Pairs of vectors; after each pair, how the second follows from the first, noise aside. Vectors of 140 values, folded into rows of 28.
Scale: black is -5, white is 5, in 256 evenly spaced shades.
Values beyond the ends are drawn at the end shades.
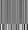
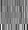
copied.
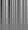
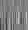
reversed, negated, partly zeroed.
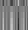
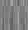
negated, shrunk.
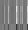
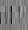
reversed, negated, partly zeroed.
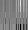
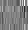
wrapped around, negated.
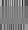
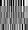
negated, scaled up.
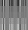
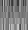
copied.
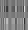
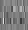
reversed, partly zeroed.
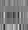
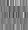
reversed, partly zeroed.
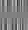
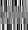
negated, scaled up.
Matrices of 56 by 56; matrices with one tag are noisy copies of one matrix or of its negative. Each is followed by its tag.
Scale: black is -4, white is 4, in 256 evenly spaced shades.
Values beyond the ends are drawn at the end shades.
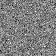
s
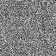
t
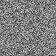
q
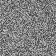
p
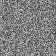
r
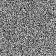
s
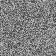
p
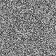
q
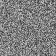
r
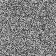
t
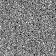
r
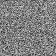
t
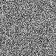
s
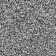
q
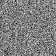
r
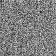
r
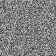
s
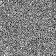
r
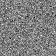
q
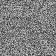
t
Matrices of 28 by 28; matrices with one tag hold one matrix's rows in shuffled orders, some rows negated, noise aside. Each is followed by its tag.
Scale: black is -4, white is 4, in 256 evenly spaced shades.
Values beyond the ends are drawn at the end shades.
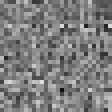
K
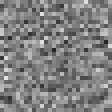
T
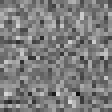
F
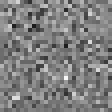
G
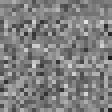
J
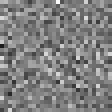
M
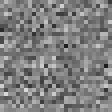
T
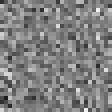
M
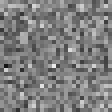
F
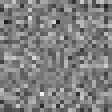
F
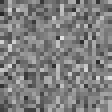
M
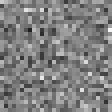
T
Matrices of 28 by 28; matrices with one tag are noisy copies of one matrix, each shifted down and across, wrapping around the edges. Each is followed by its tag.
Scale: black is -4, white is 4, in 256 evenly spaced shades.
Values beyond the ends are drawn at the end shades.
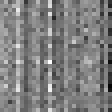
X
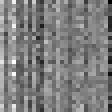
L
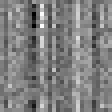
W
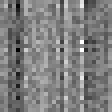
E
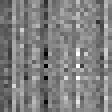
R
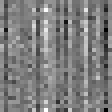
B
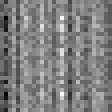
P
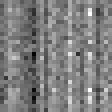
P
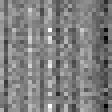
P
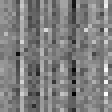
R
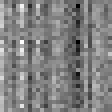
P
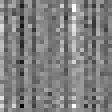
B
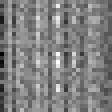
P
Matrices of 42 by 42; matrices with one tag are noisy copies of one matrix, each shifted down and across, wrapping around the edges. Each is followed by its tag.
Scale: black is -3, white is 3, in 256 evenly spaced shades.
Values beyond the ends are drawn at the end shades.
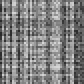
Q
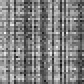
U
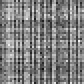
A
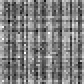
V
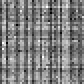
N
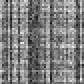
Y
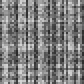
V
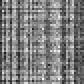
Q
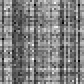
Y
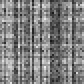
Y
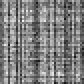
U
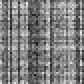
Y
